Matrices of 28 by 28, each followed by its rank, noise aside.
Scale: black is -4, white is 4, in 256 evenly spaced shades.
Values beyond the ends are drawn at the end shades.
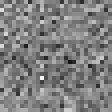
eight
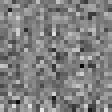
six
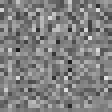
six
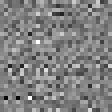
six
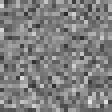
eight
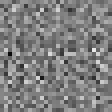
seven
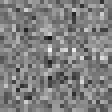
six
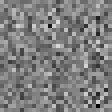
six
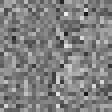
eight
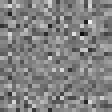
five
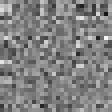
four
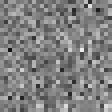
seven
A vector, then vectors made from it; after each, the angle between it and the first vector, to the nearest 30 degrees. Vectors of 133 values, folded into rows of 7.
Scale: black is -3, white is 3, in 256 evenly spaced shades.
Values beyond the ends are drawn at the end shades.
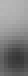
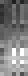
150 degrees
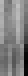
60 degrees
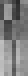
120 degrees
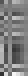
90 degrees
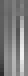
120 degrees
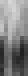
30 degrees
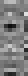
90 degrees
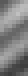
60 degrees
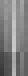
60 degrees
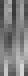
120 degrees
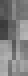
120 degrees
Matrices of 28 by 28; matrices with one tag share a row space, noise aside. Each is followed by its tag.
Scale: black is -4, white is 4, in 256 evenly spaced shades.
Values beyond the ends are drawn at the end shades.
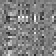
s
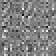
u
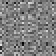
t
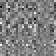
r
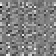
r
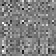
u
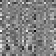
r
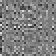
t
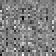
t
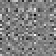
r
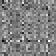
u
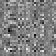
s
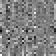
r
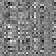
s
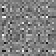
u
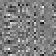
s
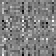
u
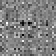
t
